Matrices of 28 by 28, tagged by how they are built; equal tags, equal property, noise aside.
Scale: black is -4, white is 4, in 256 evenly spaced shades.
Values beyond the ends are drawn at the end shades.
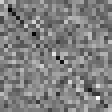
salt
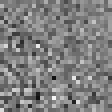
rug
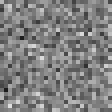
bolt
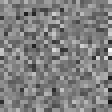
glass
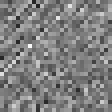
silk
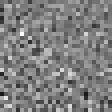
rug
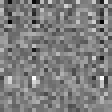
glass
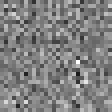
glass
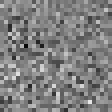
rug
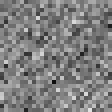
silk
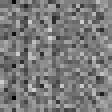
bolt
